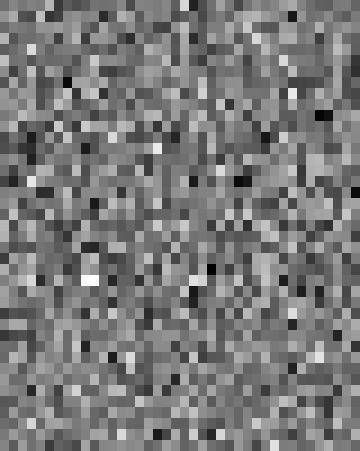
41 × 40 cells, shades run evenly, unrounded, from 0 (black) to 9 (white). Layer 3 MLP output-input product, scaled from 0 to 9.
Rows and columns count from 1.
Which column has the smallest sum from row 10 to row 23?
11
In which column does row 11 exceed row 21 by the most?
26
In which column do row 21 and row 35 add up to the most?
21
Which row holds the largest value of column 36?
33
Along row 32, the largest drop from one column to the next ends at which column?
10
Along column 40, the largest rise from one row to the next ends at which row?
19
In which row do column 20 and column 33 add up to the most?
9
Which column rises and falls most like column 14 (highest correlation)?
40
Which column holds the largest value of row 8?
23
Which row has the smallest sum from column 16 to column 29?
13
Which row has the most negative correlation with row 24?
36
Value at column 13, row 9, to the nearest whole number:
4
